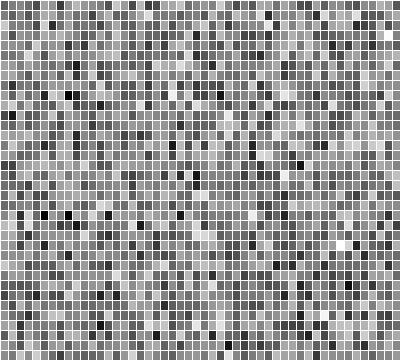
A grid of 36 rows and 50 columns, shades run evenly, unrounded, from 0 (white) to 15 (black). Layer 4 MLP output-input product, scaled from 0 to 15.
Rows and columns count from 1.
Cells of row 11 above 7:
30
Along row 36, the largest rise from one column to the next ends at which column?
40
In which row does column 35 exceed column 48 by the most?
27
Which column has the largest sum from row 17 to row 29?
35
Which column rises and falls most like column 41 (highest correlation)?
14
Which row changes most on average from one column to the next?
34
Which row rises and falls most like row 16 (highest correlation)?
11
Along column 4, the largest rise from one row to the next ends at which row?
24
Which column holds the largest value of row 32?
38
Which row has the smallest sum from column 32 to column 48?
15
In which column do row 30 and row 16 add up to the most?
13
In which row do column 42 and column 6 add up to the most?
22
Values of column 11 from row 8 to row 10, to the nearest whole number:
8 7 8
